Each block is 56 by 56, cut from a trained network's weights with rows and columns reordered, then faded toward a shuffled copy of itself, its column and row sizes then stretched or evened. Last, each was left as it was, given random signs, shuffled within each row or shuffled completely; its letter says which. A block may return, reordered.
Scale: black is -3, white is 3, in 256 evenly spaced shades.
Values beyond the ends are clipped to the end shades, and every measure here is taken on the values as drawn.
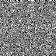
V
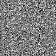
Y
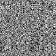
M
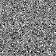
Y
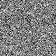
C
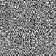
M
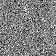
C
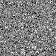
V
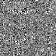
M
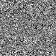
V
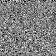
V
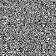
Y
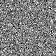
C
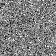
C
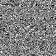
V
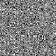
M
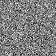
V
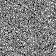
C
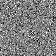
C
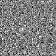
M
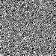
Y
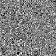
M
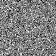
V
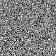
V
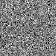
Y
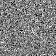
V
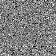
V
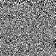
M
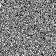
C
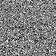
V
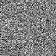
M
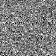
M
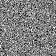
C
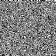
V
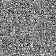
V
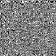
M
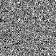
Y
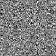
M
